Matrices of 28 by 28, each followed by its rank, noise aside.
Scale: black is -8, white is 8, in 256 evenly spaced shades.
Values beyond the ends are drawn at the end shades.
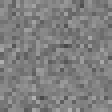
five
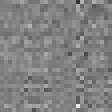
four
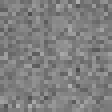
seven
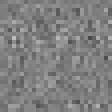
four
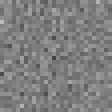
seven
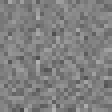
five
